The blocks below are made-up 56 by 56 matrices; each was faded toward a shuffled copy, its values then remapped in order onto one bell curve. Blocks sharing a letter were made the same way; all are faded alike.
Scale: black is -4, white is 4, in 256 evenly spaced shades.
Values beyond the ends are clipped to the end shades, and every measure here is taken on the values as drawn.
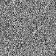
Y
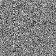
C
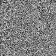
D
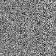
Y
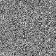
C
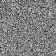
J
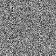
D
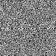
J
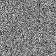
D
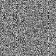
Y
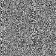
Y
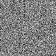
D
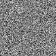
C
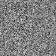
D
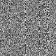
Y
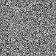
C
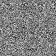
J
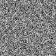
D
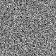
D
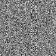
Y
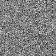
D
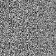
Y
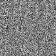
C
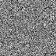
C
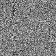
D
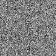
D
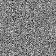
Y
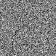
D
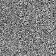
D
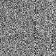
Y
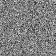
J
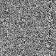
D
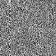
Y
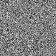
D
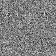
J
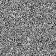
J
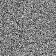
D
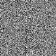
C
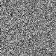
D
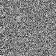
D
